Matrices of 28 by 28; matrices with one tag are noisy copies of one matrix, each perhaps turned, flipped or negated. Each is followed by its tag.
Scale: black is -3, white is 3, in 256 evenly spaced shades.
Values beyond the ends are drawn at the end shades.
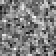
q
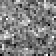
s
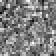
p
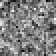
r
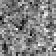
s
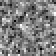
q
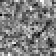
q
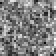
r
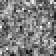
r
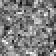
r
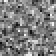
p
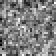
r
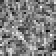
q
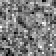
p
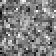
r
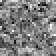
r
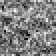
s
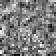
r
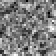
r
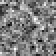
q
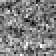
s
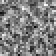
q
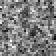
s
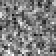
p
